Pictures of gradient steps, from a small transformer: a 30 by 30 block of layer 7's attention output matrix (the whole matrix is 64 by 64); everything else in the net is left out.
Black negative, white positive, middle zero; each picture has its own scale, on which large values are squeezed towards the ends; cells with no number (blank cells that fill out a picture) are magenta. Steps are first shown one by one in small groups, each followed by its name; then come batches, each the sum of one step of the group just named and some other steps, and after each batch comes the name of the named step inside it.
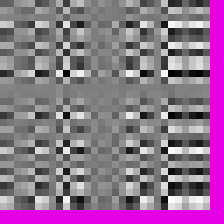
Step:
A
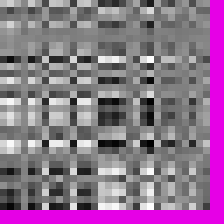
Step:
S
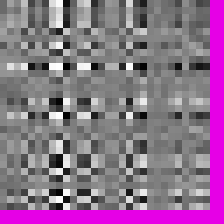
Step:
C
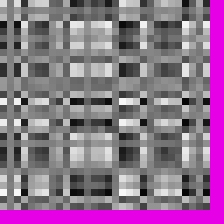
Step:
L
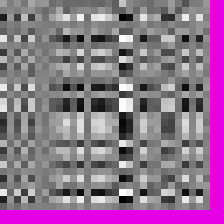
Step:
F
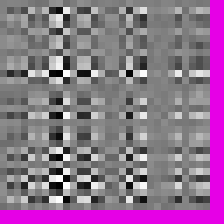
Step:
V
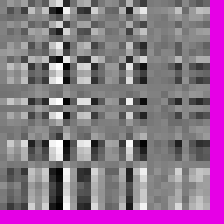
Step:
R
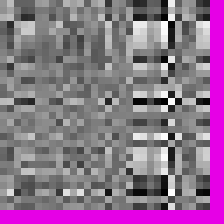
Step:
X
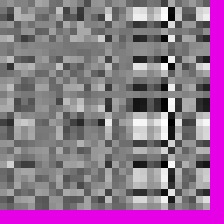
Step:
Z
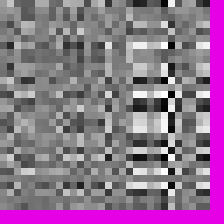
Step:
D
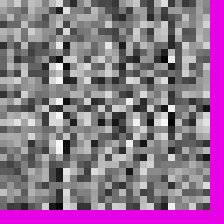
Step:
R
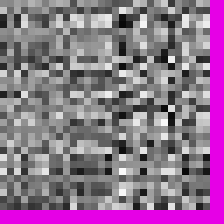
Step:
S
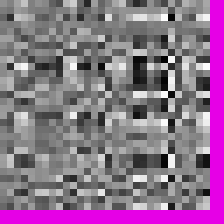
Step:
Z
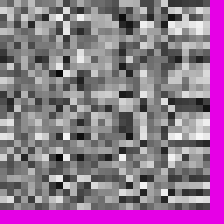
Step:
V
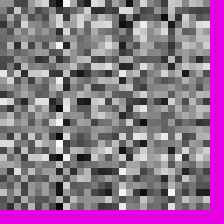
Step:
X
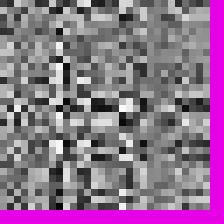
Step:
R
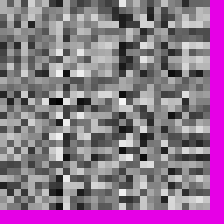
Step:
A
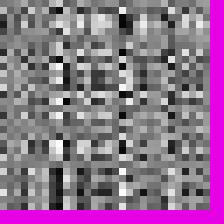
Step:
R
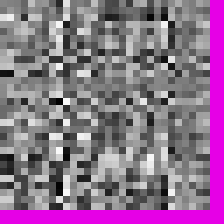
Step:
X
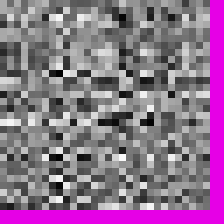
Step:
V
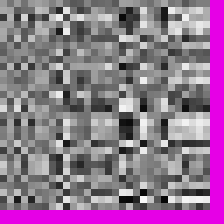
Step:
F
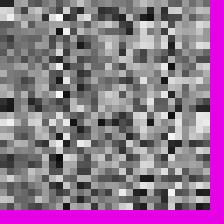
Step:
D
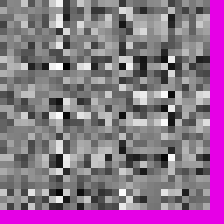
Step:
C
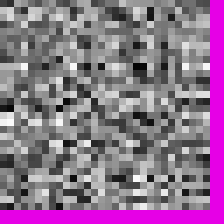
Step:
R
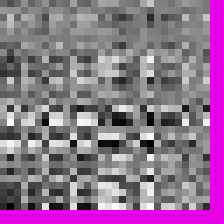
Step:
S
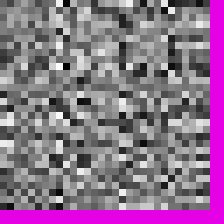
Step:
C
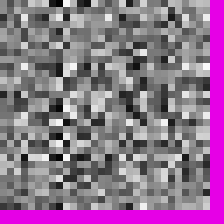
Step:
Z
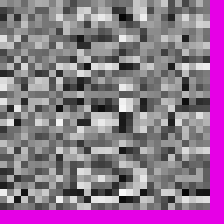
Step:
F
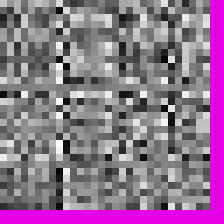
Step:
R
